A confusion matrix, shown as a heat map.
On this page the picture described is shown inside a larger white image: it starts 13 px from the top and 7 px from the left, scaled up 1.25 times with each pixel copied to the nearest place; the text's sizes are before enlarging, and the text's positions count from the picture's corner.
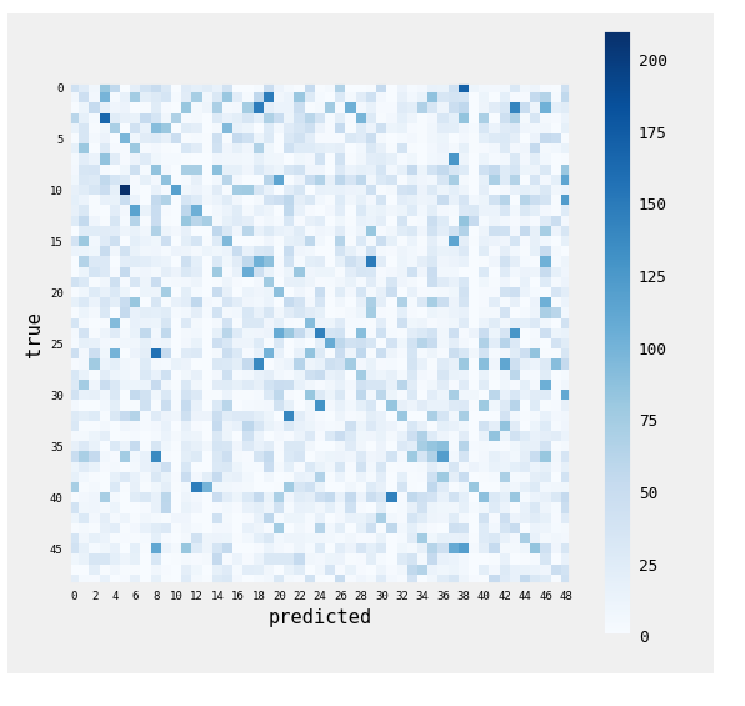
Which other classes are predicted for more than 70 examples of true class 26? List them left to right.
4, 8, 19, 23, 45
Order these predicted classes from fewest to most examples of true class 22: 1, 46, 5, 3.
1, 3, 5, 46
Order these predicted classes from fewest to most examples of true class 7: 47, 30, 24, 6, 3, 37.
47, 6, 30, 24, 3, 37
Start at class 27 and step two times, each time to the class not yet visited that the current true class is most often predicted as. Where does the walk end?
17
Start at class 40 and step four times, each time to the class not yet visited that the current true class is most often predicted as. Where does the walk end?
20
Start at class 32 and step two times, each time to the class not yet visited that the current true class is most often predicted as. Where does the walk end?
46
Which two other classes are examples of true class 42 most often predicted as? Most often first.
30, 19
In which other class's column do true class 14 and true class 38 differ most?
29
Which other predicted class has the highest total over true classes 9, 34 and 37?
41
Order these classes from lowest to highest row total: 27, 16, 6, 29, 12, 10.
16, 6, 12, 29, 10, 27
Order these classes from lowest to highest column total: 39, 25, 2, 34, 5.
39, 25, 2, 34, 5
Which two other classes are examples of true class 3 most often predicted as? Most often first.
28, 38
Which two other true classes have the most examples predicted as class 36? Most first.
35, 38
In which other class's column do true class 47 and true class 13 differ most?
38
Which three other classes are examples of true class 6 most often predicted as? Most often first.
1, 18, 45
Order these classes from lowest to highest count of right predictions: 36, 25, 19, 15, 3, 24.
19, 15, 25, 36, 24, 3
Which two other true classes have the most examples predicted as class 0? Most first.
39, 3
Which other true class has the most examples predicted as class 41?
34
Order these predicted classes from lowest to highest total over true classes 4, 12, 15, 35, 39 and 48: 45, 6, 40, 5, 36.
5, 40, 45, 36, 6
